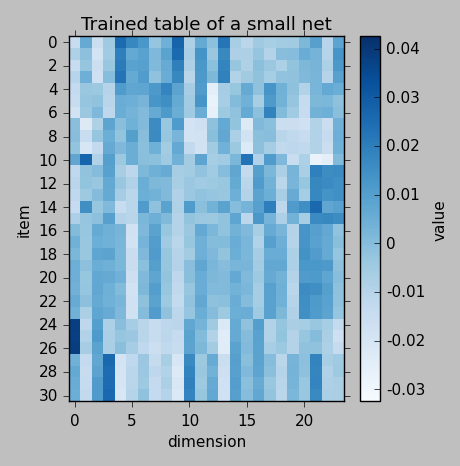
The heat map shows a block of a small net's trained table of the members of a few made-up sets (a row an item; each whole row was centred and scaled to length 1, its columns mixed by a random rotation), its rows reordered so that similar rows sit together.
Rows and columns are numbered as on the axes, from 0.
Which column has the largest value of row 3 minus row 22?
9
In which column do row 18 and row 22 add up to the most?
20
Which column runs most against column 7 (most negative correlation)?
10
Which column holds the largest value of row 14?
21
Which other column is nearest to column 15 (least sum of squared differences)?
18
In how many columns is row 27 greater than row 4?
10
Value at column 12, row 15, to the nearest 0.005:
-0.005
